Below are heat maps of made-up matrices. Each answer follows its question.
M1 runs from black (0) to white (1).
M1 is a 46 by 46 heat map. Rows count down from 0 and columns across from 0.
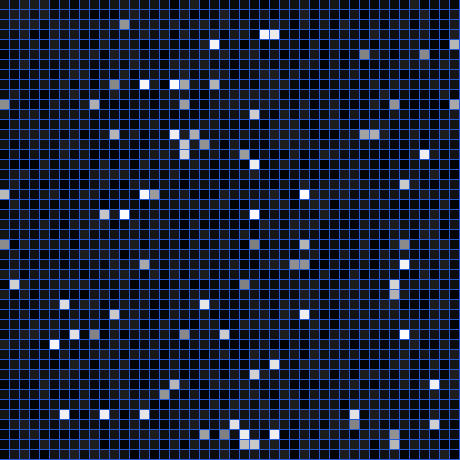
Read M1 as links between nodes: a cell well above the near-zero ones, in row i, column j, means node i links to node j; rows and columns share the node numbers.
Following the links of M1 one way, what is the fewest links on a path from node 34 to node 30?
5
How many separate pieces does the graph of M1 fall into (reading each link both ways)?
2
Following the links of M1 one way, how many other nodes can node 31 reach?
5
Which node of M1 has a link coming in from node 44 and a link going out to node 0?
node 24
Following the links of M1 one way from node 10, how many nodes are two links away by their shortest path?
2
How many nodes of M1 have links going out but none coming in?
12
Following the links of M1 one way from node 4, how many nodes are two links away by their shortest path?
3
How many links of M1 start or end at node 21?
5
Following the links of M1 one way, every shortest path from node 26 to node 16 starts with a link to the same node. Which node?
node 29
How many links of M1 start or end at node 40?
4
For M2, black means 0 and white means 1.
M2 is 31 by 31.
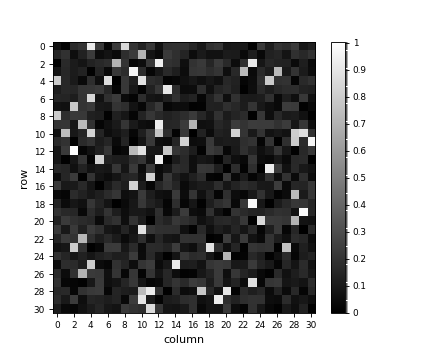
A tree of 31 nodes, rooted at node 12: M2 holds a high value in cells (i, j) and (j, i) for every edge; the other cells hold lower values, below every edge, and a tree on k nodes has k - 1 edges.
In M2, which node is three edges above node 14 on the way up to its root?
10
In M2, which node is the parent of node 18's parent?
2
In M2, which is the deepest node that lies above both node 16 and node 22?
9
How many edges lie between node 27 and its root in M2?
3
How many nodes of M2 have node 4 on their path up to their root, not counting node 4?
5
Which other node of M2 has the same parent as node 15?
30
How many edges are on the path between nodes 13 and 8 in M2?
5
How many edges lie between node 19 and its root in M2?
3
